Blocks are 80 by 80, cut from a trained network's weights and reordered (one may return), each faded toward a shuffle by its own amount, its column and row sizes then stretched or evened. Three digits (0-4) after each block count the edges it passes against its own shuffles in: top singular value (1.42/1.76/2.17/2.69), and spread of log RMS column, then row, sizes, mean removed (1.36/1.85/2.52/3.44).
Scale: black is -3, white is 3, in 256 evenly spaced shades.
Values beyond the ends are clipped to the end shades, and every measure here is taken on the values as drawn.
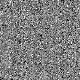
0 2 0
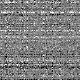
3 3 3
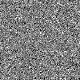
1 1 1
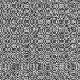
4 0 0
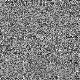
0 1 3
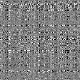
3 2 4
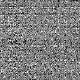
1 3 1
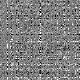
2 4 2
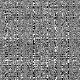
2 4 1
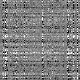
3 4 2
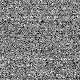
0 0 1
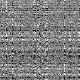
3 4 2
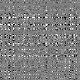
3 3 4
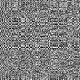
4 0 3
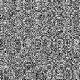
3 1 0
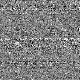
0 1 3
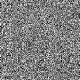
2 2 0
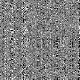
2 3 1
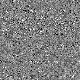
0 1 2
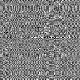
4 1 3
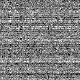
3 2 2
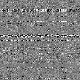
3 1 4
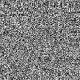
2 0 1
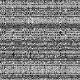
4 2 0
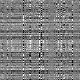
4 4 1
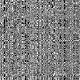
3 3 2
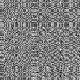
4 0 0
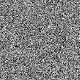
0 1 1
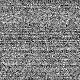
2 1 0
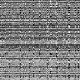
4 2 2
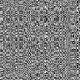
4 3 0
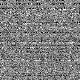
1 1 3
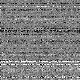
3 1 4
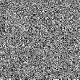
1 0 2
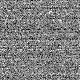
1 1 1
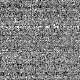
1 2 2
